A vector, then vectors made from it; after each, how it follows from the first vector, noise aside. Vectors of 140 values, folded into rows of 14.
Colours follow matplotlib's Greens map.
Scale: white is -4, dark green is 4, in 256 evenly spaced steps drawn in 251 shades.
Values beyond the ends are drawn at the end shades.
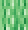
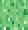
negated, partly zeroed.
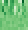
reversed, partly zeroed.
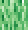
reversed, negated.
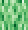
reversed, negated.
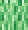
reversed, negated.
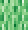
reversed, negated.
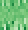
negated, partly zeroed.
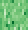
negated, partly zeroed.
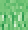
reversed, partly zeroed.
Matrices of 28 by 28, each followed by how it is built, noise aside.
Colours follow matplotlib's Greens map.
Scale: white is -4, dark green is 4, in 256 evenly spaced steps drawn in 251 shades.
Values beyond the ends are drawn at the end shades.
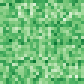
blocks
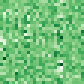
uneven columns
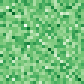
diagonal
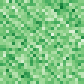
Toeplitz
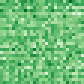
blocks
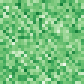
Toeplitz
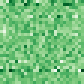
uneven rows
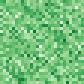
Toeplitz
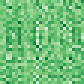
low rank
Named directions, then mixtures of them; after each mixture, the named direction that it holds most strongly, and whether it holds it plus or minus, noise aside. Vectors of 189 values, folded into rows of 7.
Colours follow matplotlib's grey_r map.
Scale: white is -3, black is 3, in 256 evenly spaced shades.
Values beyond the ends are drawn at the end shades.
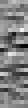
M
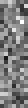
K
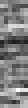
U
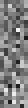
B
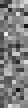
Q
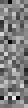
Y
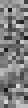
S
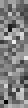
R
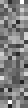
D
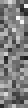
K, plus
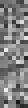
S, minus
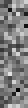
Q, plus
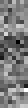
U, plus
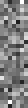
D, plus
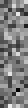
Q, plus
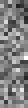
R, plus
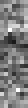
U, plus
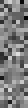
D, minus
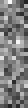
Q, minus
